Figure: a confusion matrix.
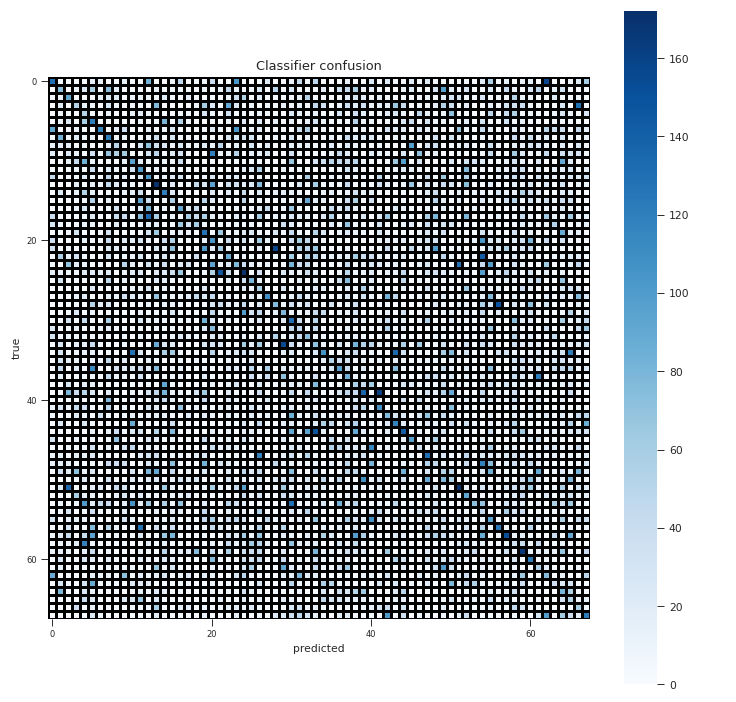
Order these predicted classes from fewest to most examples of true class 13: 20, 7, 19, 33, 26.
19, 7, 33, 26, 20
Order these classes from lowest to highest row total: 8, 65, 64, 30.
65, 64, 8, 30
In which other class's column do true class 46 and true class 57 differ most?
40
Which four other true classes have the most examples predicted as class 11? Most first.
56, 15, 17, 65
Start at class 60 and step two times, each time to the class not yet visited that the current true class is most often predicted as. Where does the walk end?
54
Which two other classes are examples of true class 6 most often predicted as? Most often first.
23, 0
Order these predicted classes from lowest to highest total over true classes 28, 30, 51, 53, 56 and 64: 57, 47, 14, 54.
57, 47, 14, 54
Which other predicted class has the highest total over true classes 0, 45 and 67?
62
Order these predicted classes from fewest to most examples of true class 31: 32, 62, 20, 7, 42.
32, 7, 62, 42, 20
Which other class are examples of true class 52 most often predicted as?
3
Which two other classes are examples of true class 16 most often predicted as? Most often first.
12, 30
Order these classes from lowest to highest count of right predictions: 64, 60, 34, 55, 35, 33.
35, 33, 64, 55, 34, 60
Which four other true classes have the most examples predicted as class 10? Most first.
34, 53, 43, 46
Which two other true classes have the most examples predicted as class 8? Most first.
45, 9
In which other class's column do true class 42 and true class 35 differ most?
30
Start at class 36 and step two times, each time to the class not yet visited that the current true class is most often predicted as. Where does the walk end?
14
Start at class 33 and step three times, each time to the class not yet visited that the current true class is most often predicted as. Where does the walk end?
21
